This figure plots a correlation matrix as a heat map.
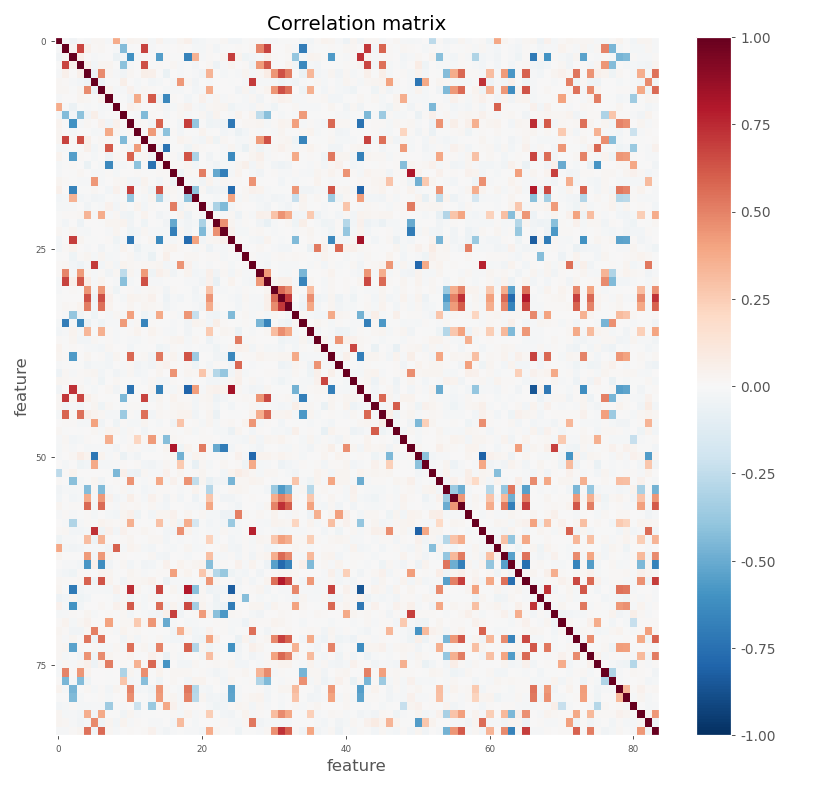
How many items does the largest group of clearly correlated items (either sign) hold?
18
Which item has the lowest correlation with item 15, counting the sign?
13
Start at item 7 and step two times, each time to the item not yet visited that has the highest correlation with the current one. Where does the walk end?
75
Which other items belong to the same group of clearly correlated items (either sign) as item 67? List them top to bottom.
26
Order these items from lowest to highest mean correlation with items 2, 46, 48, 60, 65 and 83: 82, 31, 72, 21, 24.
82, 24, 21, 72, 31
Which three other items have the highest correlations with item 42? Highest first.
24, 2, 19
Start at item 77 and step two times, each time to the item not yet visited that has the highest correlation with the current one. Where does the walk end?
9
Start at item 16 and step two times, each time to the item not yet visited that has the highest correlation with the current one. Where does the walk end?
69
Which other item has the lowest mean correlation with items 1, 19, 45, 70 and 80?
34
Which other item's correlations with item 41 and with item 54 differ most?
37
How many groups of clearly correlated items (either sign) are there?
11
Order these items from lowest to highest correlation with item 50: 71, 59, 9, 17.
59, 71, 17, 9
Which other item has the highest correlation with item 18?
66
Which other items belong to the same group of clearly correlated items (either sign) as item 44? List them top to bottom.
47
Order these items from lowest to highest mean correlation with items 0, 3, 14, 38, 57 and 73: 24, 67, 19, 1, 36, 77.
24, 19, 77, 67, 36, 1
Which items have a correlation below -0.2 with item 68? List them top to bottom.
2, 19, 24, 42
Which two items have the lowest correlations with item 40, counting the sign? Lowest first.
23, 22
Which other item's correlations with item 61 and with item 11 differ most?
8
